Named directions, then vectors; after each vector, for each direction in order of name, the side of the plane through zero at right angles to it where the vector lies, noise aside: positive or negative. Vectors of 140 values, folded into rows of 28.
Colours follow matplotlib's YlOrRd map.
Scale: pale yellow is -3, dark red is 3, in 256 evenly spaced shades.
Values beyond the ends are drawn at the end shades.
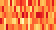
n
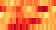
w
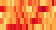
positive, positive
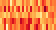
negative, positive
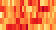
positive, positive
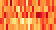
positive, negative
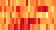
negative, positive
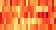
positive, negative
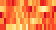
negative, negative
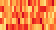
positive, positive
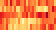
positive, negative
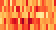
negative, positive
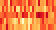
positive, negative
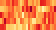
negative, negative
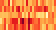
negative, positive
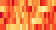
negative, negative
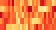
negative, negative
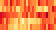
positive, negative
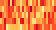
negative, negative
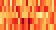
negative, positive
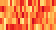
positive, positive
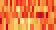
positive, negative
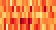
negative, positive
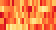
negative, negative
